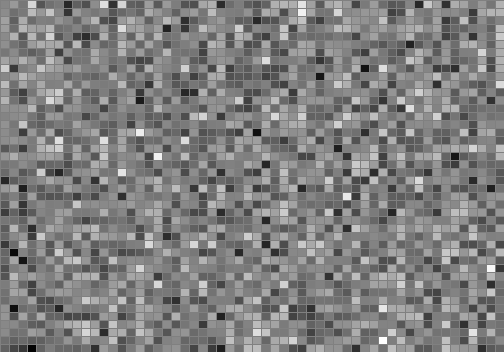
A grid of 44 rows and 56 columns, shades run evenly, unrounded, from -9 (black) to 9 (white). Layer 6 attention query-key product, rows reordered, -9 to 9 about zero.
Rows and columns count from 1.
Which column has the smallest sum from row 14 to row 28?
3
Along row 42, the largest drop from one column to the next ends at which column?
12
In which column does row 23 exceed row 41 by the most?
37
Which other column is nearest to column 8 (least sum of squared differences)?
13
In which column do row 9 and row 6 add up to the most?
5
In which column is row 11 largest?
56
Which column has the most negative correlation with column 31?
25
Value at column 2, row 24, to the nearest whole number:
3
